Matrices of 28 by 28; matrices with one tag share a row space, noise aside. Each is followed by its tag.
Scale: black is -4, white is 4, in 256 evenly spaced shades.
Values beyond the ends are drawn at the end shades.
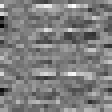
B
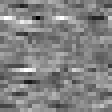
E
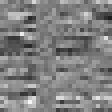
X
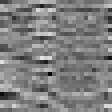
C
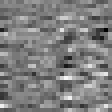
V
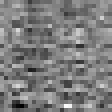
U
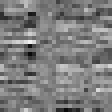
X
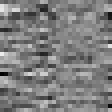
C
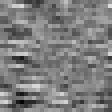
E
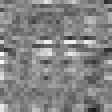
B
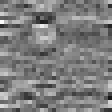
C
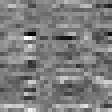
X
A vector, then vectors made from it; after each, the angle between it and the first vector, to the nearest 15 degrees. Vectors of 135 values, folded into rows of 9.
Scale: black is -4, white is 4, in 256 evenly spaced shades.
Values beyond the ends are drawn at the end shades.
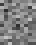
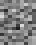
60 degrees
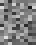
30 degrees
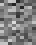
120 degrees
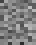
135 degrees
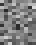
15 degrees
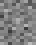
135 degrees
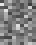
150 degrees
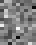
135 degrees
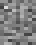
60 degrees
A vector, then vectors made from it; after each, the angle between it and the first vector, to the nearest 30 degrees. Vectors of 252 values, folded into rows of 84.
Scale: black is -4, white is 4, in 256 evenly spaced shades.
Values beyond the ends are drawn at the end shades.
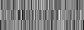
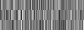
150 degrees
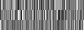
150 degrees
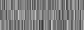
120 degrees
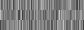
30 degrees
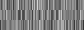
30 degrees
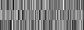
60 degrees
